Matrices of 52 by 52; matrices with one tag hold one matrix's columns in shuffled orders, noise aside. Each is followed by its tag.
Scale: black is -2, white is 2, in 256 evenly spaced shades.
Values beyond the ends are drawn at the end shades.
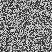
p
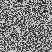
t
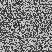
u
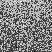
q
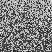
q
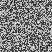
p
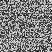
u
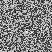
t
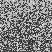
q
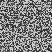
u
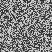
t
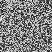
t
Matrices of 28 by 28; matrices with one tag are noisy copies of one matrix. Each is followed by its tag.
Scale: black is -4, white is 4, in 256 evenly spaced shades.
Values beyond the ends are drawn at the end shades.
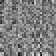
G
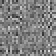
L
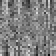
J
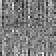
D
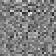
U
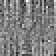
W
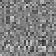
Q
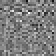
U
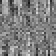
J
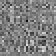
Q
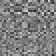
U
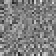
G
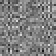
L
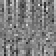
W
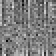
D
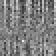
W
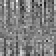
W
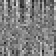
W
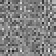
L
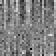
W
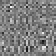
Q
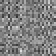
L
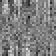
J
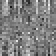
J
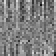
W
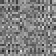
L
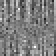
W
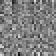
G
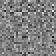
U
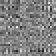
L
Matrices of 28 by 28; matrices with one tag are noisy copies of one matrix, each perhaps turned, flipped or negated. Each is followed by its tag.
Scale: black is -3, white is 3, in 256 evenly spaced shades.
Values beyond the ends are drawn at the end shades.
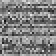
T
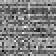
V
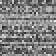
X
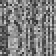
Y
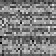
T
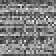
T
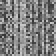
X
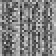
T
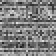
V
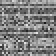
V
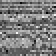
Y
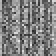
T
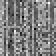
V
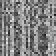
Y
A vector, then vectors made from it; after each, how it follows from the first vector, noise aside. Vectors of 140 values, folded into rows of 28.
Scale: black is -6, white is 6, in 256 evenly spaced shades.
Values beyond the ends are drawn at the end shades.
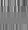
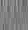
shrunk.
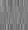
wrapped around, negated, shrunk.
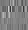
wrapped around, negated, partly zeroed.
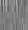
shrunk.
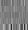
reversed, negated, partly zeroed.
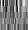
negated, scaled up.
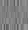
wrapped around, negated, shrunk.
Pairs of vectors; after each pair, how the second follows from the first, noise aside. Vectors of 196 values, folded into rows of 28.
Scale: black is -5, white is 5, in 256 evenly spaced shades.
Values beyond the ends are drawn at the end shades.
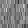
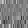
reversed, negated, partly zeroed.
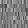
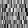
scaled up.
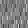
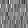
reversed.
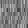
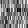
scaled up.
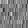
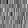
negated.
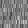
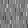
wrapped around, negated, partly zeroed.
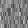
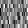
reversed, scaled up.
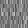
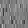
wrapped around, negated, partly zeroed.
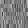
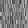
reversed.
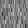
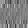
wrapped around, negated, partly zeroed.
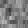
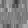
wrapped around, partly zeroed.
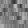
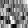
reversed, scaled up.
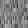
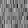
copied.
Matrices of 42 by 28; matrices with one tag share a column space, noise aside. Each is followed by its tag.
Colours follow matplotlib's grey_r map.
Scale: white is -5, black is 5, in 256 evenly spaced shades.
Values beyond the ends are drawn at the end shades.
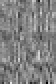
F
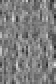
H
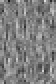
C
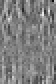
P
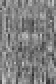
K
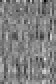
C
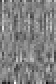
F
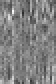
P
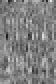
C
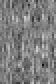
H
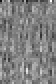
C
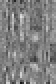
F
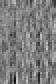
K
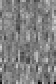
F
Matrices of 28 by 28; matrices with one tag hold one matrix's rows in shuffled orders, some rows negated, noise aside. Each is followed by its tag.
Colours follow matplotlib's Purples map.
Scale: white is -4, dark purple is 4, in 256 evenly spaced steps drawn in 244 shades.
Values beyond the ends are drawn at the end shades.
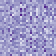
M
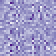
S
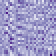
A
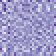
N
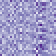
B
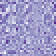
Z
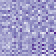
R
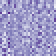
N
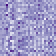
A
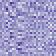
A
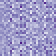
M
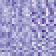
R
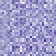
M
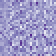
M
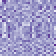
N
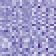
R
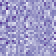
Z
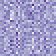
S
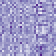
B
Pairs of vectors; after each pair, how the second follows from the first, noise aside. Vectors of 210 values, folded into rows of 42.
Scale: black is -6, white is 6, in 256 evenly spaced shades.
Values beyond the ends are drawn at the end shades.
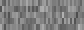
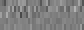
reversed, negated, partly zeroed.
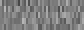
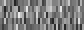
reversed, scaled up.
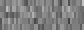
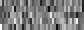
reversed, scaled up.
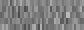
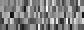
wrapped around, negated, scaled up.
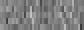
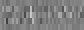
partly zeroed.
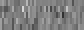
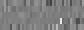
reversed, partly zeroed.
